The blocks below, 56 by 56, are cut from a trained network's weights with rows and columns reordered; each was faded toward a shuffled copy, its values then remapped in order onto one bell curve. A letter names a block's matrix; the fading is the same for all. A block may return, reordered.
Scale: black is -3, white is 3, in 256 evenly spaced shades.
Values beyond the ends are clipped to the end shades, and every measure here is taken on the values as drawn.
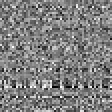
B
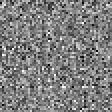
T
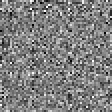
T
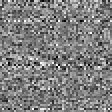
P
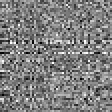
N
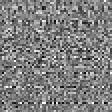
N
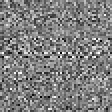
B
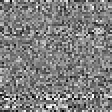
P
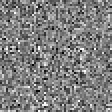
T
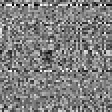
B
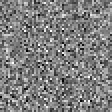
T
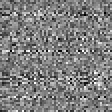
P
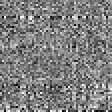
B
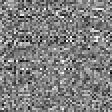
N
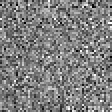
T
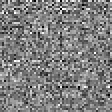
P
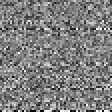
B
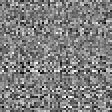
P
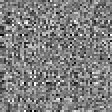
N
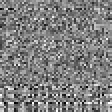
B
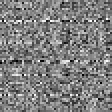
B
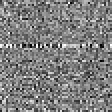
B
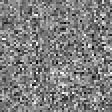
T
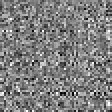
N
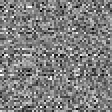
P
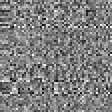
P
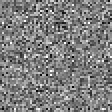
T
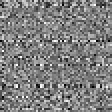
P
